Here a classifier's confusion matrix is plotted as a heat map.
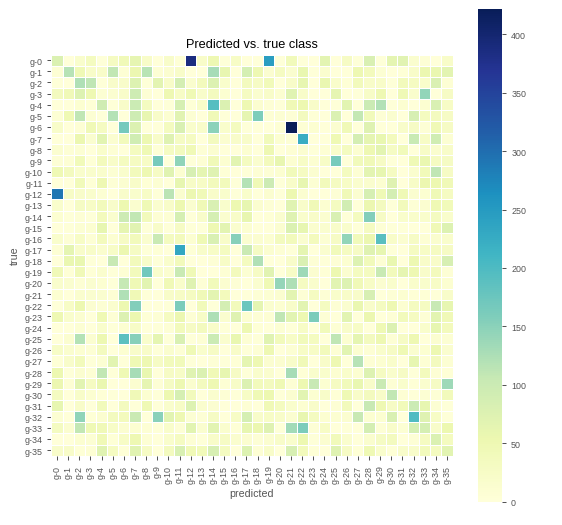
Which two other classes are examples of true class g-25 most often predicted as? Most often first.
g-6, g-7
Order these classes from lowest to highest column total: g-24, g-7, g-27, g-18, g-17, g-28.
g-24, g-18, g-27, g-17, g-28, g-7
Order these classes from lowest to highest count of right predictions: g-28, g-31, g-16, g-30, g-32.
g-31, g-28, g-30, g-16, g-32
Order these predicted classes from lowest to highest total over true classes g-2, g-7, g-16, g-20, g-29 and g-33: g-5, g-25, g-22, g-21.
g-5, g-25, g-21, g-22
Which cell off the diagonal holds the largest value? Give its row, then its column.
g-6, g-21
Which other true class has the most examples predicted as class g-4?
g-28
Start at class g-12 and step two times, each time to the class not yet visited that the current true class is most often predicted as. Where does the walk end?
g-19
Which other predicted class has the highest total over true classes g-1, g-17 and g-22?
g-11
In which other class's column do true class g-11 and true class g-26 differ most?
g-17
